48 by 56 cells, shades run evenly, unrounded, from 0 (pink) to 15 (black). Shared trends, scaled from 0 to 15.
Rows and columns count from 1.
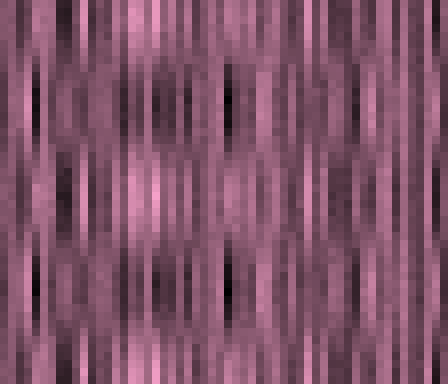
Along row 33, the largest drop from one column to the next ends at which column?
6
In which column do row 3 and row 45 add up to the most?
55
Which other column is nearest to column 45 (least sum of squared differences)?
16
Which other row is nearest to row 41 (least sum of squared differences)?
32
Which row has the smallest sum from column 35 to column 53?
39
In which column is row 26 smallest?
20
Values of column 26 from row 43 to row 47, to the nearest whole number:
8 7 7 8 8
